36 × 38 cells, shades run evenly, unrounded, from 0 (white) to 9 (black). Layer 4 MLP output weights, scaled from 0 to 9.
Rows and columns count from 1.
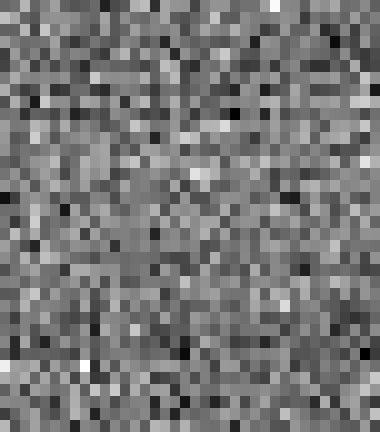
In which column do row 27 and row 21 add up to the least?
5
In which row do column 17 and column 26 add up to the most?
4
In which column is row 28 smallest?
14
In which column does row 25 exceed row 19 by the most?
17
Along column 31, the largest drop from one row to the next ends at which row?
24
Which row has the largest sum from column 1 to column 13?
10
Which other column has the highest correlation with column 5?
25
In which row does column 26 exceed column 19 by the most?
12
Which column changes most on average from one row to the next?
37
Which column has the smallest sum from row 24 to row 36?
9
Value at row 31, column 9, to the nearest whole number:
0
